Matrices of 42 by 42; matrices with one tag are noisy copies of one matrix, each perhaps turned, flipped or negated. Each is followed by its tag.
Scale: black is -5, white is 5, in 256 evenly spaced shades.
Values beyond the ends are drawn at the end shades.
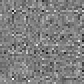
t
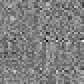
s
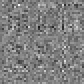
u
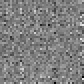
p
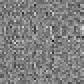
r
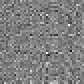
r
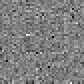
r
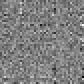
p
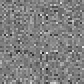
r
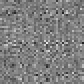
s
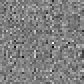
r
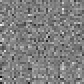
p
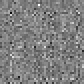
t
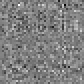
u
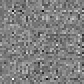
t
